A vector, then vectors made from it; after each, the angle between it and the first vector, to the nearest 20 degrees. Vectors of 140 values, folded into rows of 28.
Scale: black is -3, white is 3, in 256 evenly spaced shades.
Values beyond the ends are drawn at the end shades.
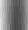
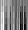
60 degrees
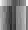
60 degrees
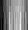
160 degrees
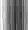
20 degrees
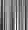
100 degrees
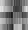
60 degrees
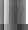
60 degrees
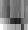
60 degrees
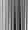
40 degrees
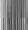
40 degrees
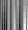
100 degrees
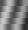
80 degrees
